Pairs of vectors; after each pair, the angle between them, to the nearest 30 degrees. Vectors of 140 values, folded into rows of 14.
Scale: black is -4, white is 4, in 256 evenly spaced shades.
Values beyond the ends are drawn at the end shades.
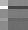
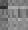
150 degrees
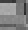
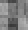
60 degrees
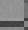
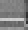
60 degrees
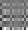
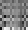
30 degrees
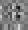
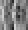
60 degrees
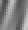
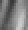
120 degrees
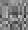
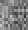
30 degrees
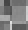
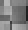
150 degrees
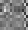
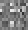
120 degrees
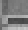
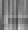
60 degrees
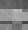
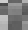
90 degrees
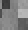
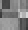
30 degrees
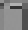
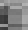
120 degrees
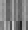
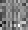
120 degrees
